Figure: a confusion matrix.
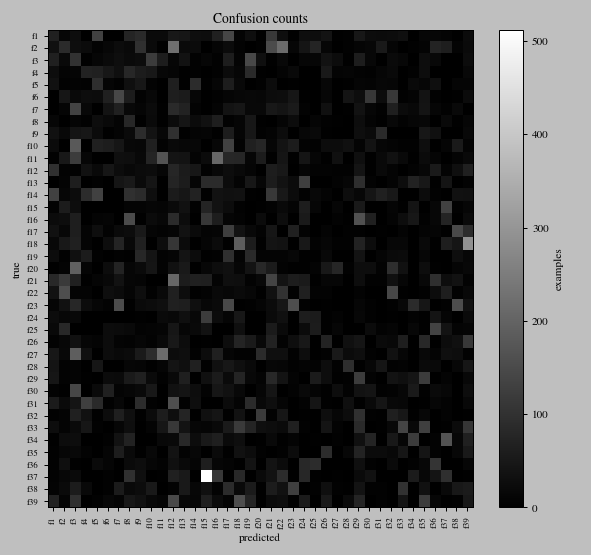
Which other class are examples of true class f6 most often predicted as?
f7
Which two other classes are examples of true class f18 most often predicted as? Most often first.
f39, f12
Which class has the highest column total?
f12
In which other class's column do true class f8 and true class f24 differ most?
f15
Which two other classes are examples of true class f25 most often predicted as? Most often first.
f36, f2
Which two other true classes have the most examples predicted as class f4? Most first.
f31, f14
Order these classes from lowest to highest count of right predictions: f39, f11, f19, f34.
f39, f19, f34, f11
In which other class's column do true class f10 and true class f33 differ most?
f3
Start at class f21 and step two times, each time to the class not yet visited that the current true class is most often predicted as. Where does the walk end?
f1
